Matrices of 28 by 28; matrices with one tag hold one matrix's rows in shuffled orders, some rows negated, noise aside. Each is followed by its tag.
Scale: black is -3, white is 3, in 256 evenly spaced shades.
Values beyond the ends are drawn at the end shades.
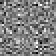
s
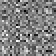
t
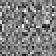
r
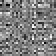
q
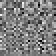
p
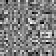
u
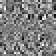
p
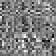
r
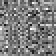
u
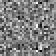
s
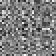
r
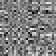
u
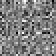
r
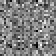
s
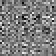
r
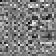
u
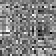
q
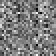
s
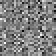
p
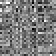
q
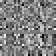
p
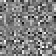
p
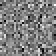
p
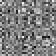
r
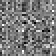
r
